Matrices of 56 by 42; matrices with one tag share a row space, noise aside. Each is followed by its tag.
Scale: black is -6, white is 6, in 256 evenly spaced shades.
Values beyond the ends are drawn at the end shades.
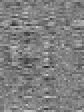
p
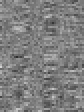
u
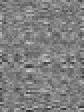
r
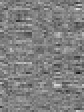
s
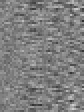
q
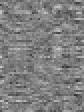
s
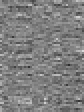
s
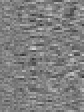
q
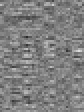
p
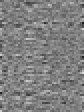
r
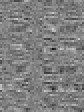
u
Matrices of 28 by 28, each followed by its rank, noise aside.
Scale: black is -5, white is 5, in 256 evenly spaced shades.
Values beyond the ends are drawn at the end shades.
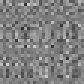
four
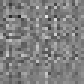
four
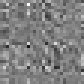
four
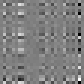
one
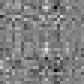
four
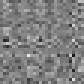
four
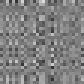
two
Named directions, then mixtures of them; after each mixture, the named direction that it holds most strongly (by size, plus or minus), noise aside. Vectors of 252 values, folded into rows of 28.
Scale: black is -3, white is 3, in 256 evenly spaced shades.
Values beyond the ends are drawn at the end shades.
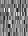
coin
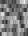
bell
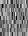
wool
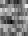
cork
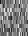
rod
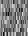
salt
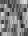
bell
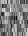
bell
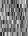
wool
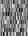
salt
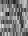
bell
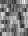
bell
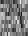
bell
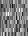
salt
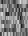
bell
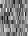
rod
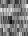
cork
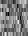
bell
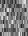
bell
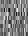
coin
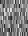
rod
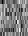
salt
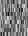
salt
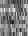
cork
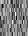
wool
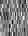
wool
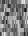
bell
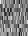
rod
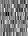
salt
